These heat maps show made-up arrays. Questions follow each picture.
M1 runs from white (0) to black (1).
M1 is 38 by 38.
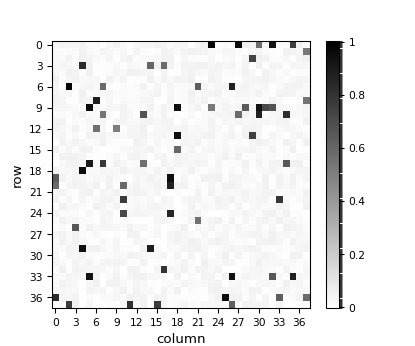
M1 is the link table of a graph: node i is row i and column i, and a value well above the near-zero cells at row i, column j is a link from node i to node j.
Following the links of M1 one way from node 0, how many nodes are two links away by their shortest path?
1
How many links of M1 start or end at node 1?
1
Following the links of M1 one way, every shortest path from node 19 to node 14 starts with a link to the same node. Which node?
node 17
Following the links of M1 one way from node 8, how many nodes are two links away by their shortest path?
6
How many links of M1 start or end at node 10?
8
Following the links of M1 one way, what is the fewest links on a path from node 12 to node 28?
2
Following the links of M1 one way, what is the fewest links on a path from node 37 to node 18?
2
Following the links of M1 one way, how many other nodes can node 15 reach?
2
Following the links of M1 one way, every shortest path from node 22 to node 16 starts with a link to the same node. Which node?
node 33
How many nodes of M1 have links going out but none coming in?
8
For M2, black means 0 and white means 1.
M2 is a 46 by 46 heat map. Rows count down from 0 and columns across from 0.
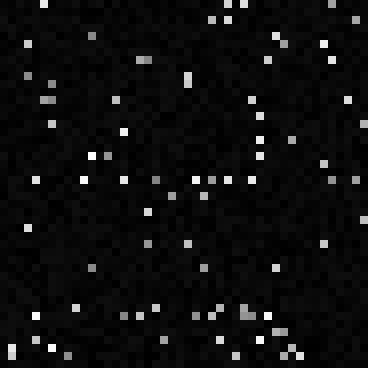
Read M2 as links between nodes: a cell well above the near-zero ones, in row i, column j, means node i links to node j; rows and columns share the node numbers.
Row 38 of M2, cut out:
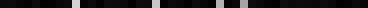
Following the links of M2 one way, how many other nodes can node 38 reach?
12
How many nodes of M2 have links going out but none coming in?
9
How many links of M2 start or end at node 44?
7
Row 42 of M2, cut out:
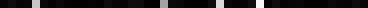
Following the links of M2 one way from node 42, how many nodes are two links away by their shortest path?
4
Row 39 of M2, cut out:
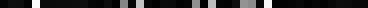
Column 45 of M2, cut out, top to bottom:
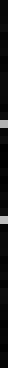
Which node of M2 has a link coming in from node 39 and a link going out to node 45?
node 15
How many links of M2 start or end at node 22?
10
